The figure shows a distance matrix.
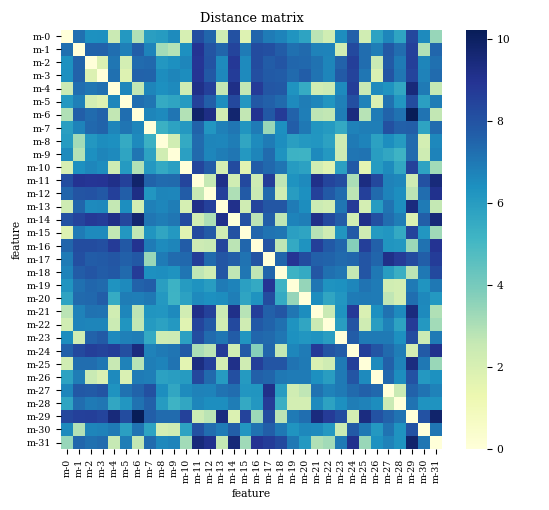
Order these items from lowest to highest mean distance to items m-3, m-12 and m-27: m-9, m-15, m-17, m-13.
m-9, m-15, m-13, m-17
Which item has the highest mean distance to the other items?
m-17
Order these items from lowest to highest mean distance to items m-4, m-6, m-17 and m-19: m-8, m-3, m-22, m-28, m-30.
m-22, m-28, m-8, m-30, m-3
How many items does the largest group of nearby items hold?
10
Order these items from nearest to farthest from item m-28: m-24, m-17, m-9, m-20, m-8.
m-20, m-9, m-8, m-24, m-17
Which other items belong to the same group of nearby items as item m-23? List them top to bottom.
m-1, m-8, m-9, m-30
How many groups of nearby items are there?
6
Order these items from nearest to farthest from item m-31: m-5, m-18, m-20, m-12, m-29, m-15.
m-15, m-20, m-5, m-18, m-12, m-29
